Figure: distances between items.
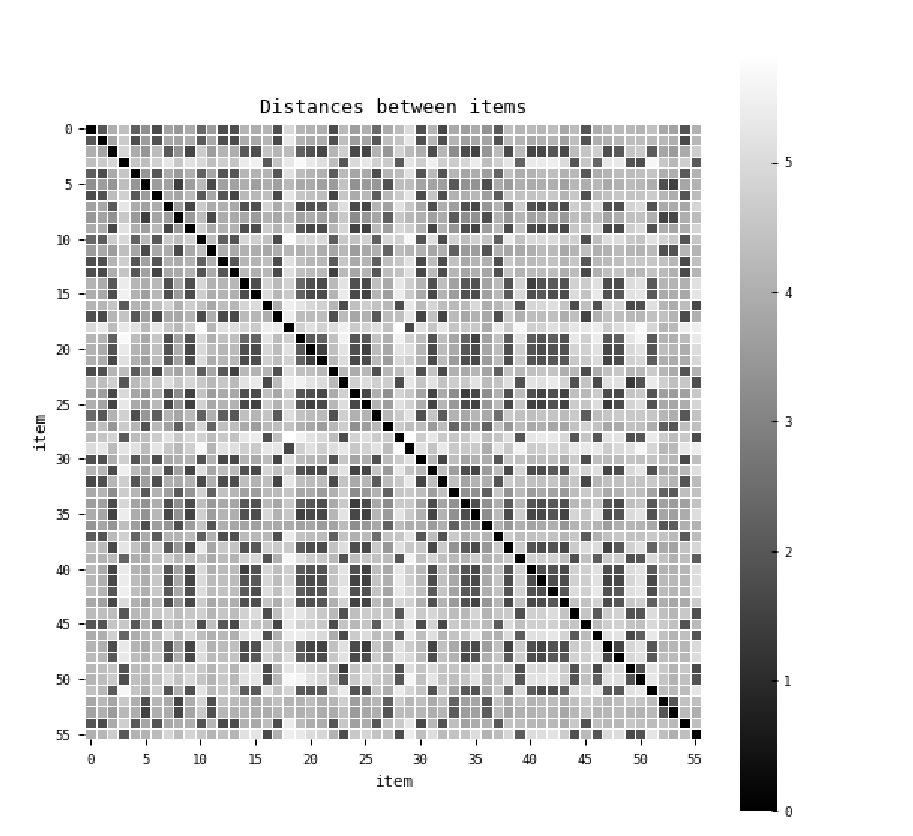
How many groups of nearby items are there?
5
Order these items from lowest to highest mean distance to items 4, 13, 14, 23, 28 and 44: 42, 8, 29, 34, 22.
22, 34, 8, 42, 29
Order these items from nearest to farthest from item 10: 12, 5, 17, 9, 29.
17, 12, 5, 9, 29
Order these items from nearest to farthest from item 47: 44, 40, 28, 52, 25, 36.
25, 40, 36, 52, 44, 28
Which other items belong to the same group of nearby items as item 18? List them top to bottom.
29
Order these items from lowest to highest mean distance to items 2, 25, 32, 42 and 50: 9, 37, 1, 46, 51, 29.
9, 51, 1, 37, 46, 29
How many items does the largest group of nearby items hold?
21
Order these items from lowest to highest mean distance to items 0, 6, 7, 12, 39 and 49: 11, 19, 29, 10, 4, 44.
4, 10, 44, 11, 19, 29
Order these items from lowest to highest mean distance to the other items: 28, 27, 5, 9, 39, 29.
9, 5, 27, 39, 28, 29
